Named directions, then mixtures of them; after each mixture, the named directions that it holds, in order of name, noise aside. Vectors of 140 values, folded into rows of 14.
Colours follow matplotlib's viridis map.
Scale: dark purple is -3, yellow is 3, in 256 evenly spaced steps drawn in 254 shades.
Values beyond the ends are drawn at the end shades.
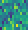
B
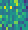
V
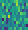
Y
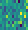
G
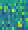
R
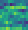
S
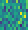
G, Y.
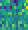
G, V, Y.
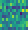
G, S, Y.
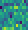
B, S.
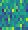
B, R.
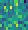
B, V.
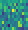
R.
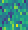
B.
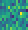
G, S, Y.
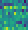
B, S, V.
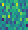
Y.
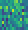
R, V, Y.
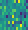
G.
